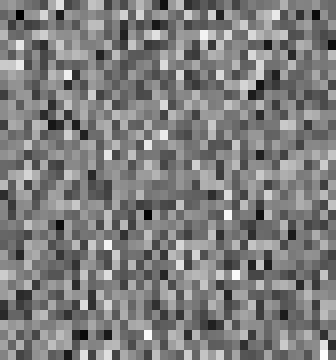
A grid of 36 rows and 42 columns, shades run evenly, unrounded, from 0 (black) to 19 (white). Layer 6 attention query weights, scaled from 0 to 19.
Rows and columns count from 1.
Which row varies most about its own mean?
2
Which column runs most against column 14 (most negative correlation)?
15
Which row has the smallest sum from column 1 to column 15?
32
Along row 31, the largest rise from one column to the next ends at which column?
11
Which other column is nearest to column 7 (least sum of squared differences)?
39
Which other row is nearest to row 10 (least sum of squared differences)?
21
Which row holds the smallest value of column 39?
13
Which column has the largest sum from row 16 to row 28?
23
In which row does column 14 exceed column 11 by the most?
25
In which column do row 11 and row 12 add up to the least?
7
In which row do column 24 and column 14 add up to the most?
36
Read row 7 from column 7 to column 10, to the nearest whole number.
11 6 8 7
